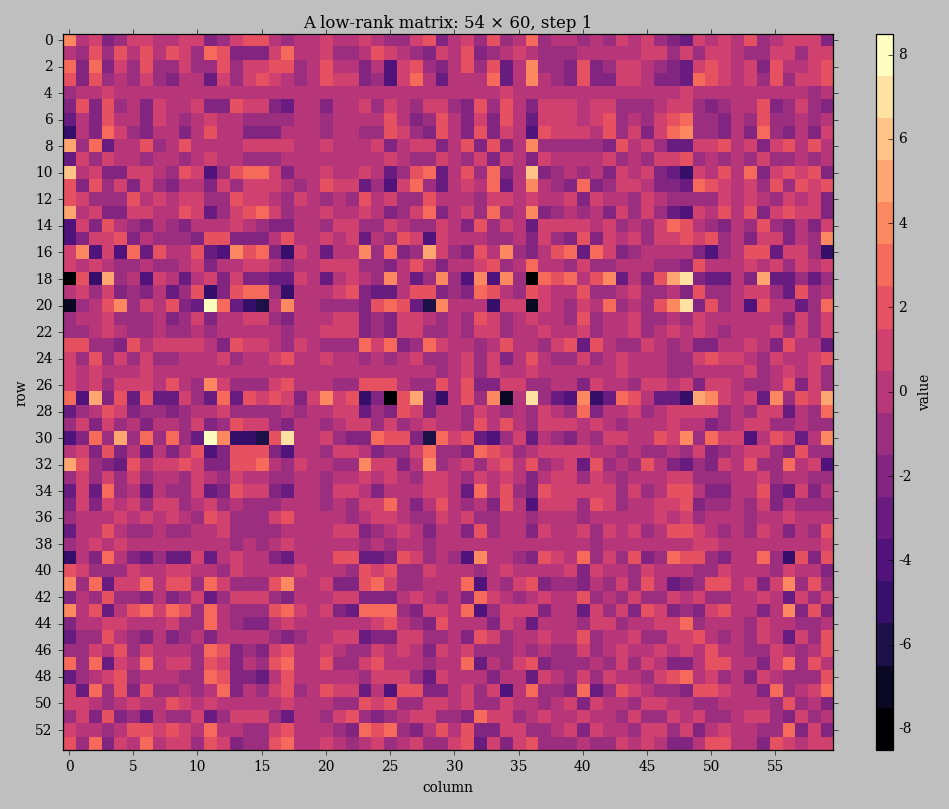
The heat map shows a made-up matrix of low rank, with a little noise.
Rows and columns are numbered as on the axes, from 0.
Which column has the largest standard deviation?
0
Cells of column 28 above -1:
27
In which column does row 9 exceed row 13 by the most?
48
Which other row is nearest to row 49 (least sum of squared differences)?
2
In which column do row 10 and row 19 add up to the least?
11
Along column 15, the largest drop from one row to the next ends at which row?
20
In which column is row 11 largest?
36
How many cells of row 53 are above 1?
11
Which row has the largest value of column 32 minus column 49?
18
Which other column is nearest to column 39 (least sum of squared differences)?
1
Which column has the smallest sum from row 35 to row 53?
15
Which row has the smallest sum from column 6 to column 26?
39
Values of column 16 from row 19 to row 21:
-1 0 -1
